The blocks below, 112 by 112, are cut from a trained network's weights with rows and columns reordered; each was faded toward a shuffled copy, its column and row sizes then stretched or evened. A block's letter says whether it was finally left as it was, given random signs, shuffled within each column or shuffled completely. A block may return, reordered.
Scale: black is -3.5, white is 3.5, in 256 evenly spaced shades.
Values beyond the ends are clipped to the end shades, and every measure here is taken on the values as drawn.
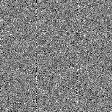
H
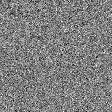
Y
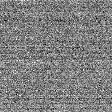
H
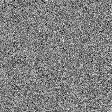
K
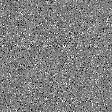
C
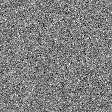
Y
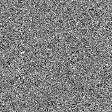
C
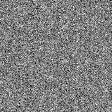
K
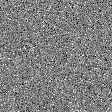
Y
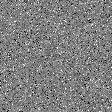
Y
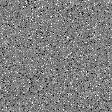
K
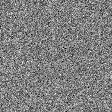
Y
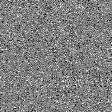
C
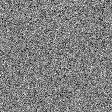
Y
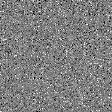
C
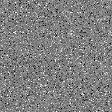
H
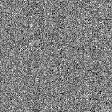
H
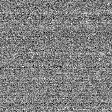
H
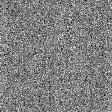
K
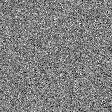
Y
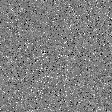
Y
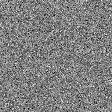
Y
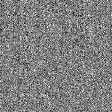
H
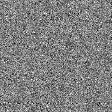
C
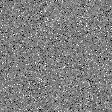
K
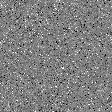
Y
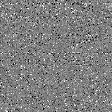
H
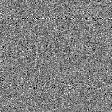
H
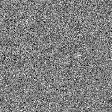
C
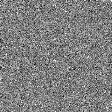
C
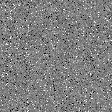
K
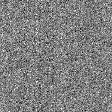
K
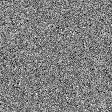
Y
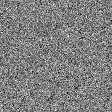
Y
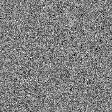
K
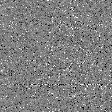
C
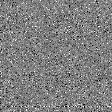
C
